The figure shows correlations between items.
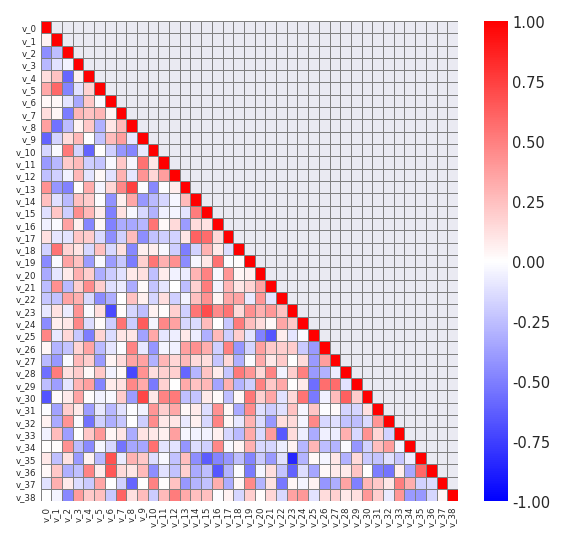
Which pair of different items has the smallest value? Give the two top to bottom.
v_23, v_35
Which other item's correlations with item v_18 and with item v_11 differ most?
v_1
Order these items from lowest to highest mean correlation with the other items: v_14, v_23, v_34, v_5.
v_34, v_5, v_14, v_23
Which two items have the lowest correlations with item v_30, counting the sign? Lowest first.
v_0, v_25
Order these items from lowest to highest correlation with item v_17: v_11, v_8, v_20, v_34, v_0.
v_11, v_34, v_0, v_8, v_20
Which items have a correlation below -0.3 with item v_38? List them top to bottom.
v_2, v_34, v_35
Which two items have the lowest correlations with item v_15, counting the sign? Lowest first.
v_35, v_6
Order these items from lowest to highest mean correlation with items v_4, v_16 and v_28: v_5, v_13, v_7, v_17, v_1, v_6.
v_13, v_6, v_7, v_17, v_5, v_1
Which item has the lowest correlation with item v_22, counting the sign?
v_33
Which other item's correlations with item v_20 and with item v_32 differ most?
v_25
